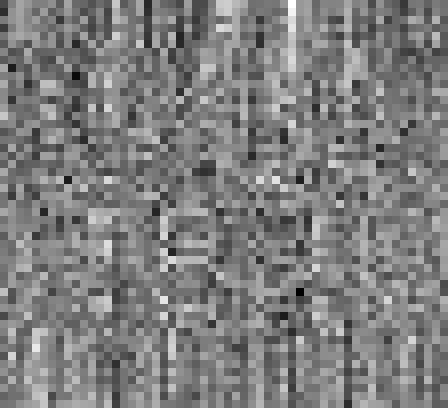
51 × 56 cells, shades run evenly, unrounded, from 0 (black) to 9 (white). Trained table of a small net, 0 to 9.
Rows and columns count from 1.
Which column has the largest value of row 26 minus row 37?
38
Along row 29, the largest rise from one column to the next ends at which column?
40
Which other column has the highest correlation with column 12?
14
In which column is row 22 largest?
52
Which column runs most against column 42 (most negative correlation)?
48
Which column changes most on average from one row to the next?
36
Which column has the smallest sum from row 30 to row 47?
15
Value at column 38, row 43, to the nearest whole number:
7
